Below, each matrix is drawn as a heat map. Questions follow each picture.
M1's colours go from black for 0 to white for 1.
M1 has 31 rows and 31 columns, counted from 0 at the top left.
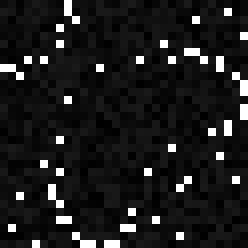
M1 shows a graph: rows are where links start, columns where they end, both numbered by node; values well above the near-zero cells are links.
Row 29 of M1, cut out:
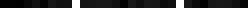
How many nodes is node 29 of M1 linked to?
2
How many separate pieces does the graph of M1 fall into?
3
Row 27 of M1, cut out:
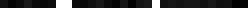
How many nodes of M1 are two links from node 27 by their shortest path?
8
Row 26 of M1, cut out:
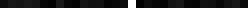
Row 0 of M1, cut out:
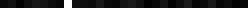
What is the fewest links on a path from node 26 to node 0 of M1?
5
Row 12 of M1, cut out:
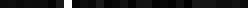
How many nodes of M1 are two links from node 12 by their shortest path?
3
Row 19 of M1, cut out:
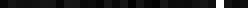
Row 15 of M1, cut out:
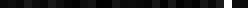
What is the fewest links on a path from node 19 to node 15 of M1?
5
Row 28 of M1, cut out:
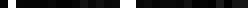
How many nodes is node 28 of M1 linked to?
3
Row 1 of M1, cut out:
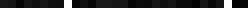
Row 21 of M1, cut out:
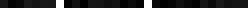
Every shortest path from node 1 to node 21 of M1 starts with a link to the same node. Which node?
node 8
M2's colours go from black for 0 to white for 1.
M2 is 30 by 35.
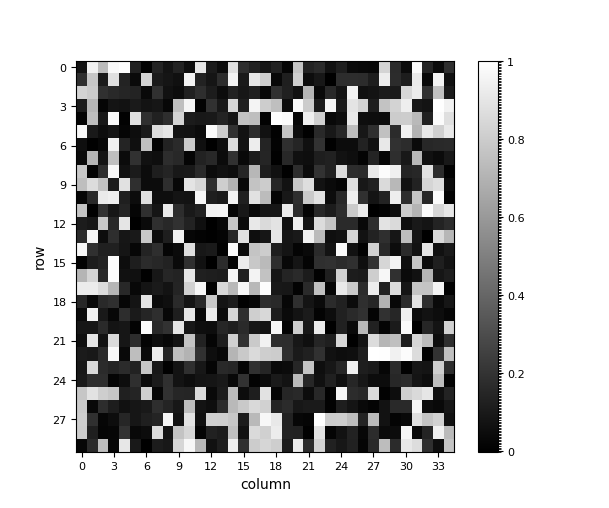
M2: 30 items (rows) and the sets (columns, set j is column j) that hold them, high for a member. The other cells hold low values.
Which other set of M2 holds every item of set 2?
14
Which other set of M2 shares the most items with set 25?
33
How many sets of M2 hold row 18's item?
4
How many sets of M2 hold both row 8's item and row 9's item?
5
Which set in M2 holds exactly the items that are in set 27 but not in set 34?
24
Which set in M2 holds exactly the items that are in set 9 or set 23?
18
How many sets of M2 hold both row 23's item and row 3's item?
4
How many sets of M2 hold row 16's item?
11
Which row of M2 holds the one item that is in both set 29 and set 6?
10
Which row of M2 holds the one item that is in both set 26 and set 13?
11
